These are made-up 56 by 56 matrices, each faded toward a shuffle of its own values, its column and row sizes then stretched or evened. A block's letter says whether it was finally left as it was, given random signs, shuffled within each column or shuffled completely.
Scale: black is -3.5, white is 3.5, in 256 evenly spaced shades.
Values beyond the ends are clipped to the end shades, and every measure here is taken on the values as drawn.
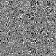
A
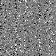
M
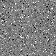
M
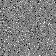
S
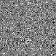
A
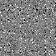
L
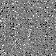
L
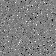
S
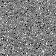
S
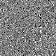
M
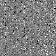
M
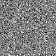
L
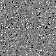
L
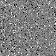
M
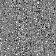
M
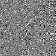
A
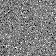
S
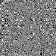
A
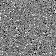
S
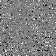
L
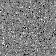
S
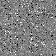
M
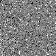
M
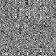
A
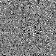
L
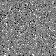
S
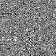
A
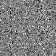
L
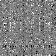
A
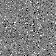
M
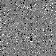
L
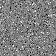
S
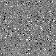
A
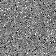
S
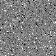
M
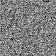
S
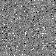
L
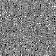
A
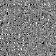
L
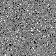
S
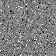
S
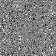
L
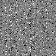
M
